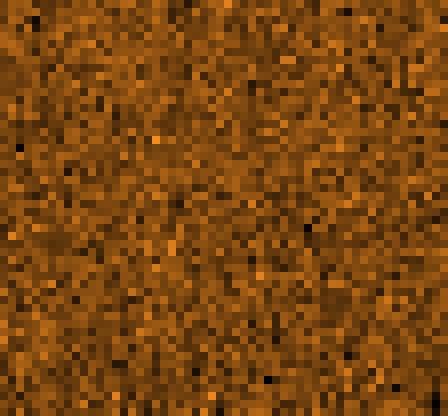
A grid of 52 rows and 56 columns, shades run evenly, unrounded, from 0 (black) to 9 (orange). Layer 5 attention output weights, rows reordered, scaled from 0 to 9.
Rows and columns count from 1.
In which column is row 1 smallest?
24
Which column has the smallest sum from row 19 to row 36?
9
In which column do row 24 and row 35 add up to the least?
41
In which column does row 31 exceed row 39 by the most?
22
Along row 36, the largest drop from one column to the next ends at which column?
8
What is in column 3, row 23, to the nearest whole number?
3
